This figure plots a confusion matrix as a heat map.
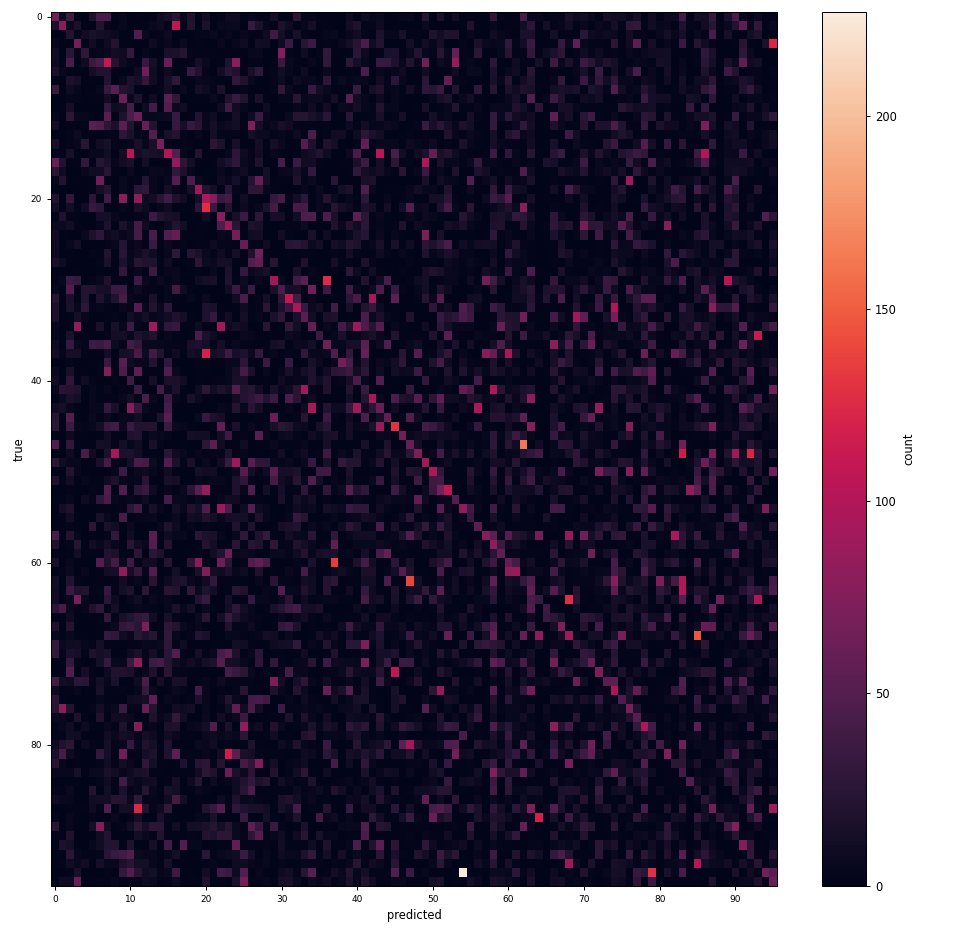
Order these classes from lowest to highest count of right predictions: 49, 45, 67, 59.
59, 67, 49, 45
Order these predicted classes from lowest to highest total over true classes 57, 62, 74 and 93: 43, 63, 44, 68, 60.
43, 44, 60, 63, 68
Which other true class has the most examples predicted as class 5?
12
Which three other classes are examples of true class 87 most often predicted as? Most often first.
11, 95, 63
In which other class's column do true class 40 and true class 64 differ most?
68
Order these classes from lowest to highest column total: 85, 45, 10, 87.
45, 10, 85, 87
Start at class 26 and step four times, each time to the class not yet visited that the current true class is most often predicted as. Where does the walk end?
85
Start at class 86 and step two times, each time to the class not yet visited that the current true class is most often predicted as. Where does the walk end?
24
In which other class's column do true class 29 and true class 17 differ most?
36
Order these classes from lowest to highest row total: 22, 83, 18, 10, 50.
10, 18, 83, 22, 50
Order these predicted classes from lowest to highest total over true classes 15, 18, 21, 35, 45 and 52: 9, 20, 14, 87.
14, 9, 87, 20
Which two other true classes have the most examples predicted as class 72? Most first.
43, 50
